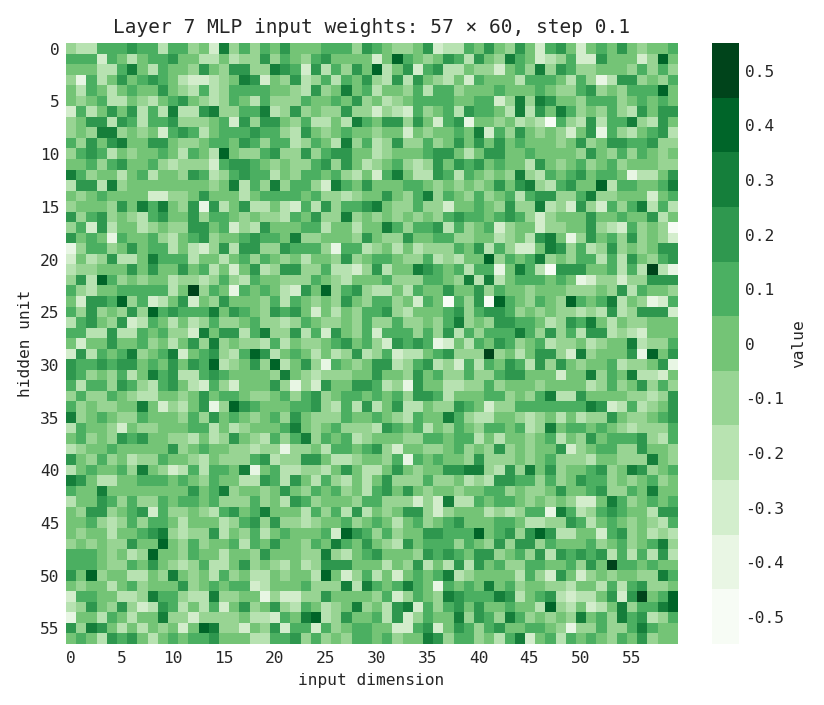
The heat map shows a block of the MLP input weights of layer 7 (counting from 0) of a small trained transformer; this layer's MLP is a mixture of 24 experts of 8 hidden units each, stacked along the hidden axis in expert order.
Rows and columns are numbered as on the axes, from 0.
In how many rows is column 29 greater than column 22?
26
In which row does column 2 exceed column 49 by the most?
55
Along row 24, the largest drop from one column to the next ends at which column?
41
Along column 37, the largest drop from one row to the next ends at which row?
24
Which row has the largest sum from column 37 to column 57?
40
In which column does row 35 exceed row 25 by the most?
59
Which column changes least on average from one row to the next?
43
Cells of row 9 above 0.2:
2
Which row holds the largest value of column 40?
46
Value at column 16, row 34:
0.4
